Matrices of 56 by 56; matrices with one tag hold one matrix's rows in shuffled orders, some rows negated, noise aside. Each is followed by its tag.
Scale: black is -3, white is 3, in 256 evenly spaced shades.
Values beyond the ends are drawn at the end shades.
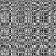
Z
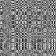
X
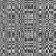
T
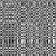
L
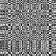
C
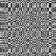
C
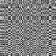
C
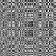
T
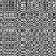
L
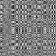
X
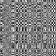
X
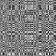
T
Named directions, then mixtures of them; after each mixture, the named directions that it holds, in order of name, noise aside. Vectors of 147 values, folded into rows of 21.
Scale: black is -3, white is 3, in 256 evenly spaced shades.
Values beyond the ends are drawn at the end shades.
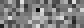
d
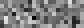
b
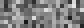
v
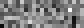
b, d.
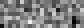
b, d.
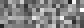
d, v.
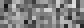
v.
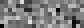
b, d, v.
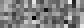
b, v.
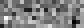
b, d.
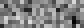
b, d, v.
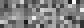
d, v.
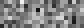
d.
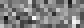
b.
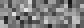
b.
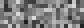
v.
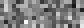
v.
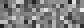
d, v.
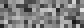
b, d, v.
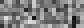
b, d, v.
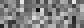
d.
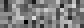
v.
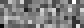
b, d, v.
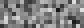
b, d, v.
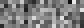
d, v.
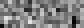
b, d.
